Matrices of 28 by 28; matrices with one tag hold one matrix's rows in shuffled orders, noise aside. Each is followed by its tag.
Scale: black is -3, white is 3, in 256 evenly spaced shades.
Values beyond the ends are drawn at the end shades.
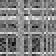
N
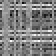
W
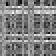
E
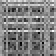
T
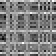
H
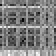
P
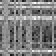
W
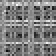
E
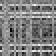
W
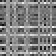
H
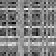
N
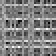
E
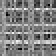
E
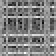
T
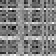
N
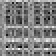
E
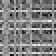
W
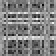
T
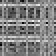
P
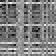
N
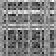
T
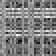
E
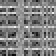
N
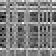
H
